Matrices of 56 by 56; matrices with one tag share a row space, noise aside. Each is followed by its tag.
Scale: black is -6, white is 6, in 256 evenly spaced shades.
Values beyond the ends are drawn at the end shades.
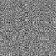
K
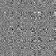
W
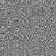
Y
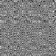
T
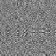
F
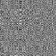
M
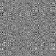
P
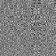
W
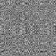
K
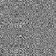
M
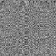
K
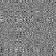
M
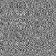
M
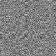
K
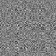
F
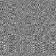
P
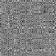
T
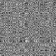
K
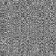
Y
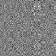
W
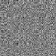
Y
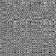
T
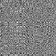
M
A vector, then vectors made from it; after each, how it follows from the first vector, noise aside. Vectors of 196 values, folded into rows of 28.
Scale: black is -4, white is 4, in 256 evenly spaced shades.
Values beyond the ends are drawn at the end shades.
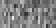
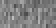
shrunk.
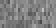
reversed, shrunk.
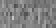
shrunk.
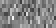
sign-scrambled.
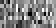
reversed, scaled up.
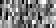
wrapped around, negated, scaled up.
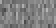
wrapped around, shrunk.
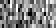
reversed, scaled up.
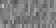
wrapped around, shrunk.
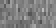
reversed, shrunk.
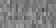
reversed, negated, shrunk.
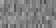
wrapped around, negated, shrunk.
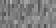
wrapped around, negated, shrunk.
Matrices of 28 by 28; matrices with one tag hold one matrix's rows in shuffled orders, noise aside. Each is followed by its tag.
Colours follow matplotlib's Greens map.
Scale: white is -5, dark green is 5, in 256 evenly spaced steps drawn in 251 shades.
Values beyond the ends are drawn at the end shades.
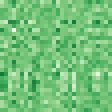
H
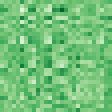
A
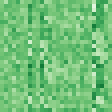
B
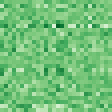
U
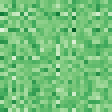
H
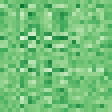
A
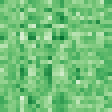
A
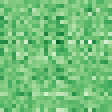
U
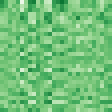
A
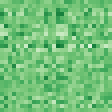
U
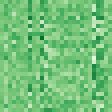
B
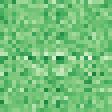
U
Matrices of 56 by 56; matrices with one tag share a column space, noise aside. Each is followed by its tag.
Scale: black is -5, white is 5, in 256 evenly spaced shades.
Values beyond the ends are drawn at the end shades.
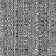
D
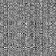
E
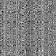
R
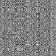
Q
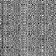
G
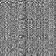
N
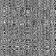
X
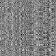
Q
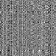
R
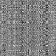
R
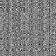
Q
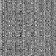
D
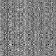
Q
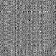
R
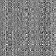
Q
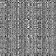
N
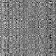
N
